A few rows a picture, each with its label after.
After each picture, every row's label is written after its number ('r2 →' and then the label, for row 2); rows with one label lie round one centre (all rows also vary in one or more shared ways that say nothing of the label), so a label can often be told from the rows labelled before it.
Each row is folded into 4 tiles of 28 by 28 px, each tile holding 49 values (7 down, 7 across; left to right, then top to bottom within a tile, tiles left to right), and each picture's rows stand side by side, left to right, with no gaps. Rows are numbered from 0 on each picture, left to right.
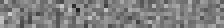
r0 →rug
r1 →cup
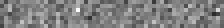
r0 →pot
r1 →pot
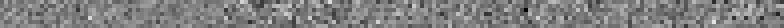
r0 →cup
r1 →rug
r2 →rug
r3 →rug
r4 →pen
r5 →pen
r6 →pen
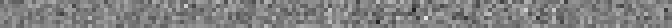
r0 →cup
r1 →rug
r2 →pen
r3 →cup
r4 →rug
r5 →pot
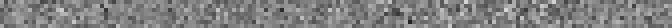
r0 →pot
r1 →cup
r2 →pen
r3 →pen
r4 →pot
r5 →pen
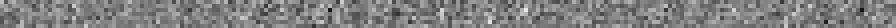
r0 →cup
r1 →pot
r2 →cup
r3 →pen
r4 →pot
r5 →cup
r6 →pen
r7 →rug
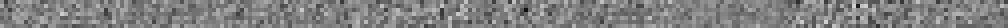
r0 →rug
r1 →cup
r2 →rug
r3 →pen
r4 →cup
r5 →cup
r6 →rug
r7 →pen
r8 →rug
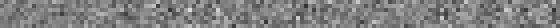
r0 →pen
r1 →cup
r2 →pot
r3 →rug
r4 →rug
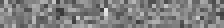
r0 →rug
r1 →rug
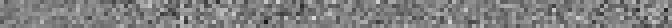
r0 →rug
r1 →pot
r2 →pot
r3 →pot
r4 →rug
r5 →pot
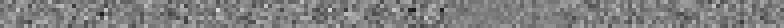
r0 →cup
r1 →pot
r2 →pot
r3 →rug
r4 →rug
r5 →cup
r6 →pot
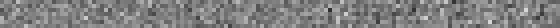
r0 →pot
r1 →cup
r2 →pen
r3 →pen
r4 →pot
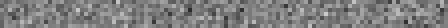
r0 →pot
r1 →pot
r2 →cup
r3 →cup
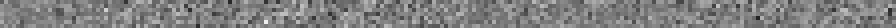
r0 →rug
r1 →pot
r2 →rug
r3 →pot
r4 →pot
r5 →pot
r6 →pen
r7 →cup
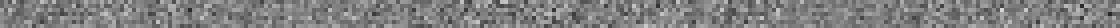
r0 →pen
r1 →cup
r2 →pen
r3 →cup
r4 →pot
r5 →cup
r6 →pot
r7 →pot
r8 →pen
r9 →pen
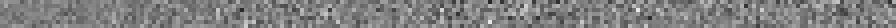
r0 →cup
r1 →cup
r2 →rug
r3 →cup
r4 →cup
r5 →rug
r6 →cup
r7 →cup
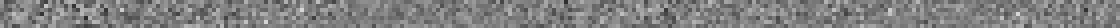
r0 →pen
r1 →pen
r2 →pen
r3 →rug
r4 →pen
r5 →rug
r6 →cup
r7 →cup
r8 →rug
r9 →pot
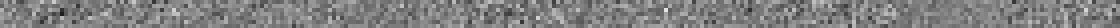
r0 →rug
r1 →pen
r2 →pen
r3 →rug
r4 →cup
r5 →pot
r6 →pot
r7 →pen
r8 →pen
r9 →rug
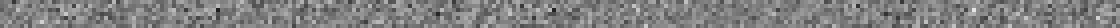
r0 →pot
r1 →pen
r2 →pot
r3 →cup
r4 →cup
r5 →pen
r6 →rug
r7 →cup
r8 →cup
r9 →rug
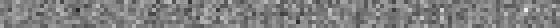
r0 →rug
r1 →cup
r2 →pot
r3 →pot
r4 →cup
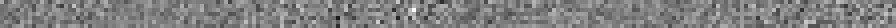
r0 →pot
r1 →pot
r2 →pot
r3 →cup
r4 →pen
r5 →rug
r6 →pen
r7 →cup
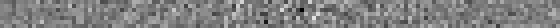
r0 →rug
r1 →pot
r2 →cup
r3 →cup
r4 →cup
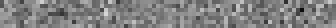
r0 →pot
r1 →pen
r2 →pen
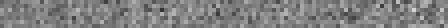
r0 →pen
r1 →pot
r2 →pen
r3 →pot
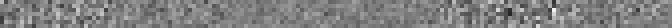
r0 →cup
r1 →pen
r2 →cup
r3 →rug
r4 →cup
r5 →pen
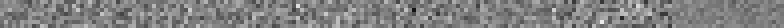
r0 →pot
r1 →rug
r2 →pot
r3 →pot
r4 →pen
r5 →cup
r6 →rug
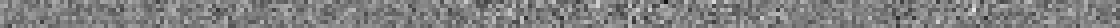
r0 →cup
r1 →cup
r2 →pen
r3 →cup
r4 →pot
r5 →cup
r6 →pot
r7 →rug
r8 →cup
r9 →pot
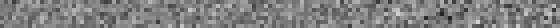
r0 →cup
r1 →cup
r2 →cup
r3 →pen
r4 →cup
